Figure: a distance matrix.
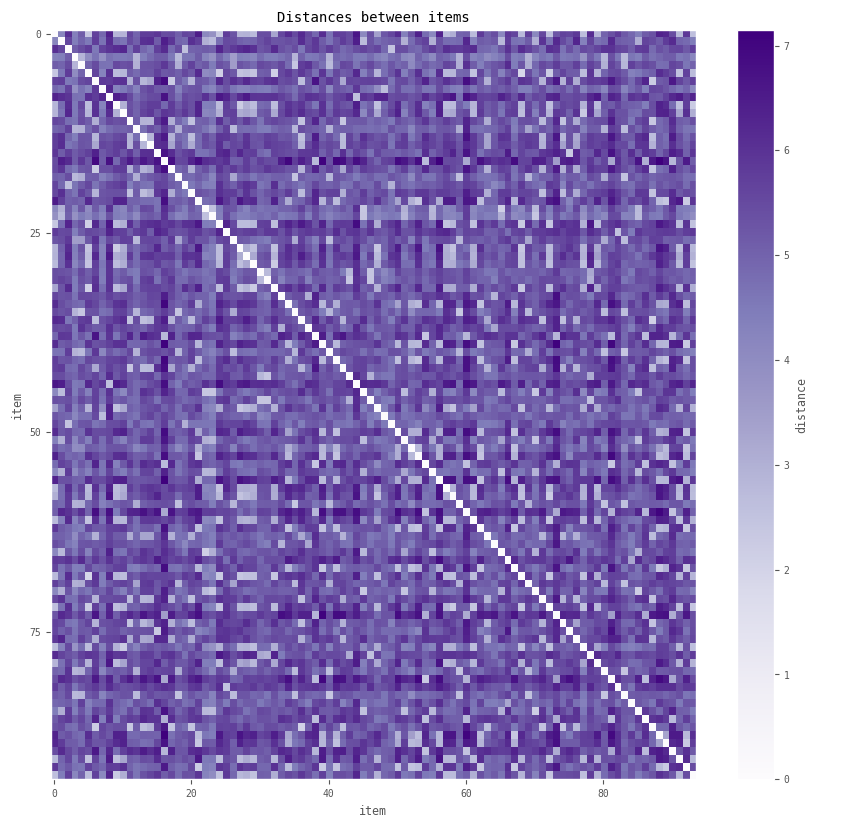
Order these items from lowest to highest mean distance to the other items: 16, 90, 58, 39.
58, 39, 90, 16
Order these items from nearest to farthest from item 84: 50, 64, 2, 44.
64, 2, 50, 44
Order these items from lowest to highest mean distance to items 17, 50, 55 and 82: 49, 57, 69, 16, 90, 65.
65, 49, 69, 57, 90, 16
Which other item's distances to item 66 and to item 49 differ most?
2
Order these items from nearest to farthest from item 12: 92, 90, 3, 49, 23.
3, 23, 92, 49, 90
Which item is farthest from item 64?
73
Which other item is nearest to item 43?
31
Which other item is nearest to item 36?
87
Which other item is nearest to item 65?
22
